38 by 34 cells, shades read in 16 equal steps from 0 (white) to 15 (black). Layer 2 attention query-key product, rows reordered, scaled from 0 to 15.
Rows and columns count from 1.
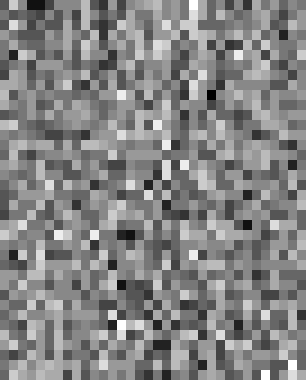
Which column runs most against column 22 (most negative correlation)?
4
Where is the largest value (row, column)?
10, 24
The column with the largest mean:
20
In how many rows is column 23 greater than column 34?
16
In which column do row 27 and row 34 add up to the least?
25
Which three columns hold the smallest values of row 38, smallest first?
30, 33, 2
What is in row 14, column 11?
7
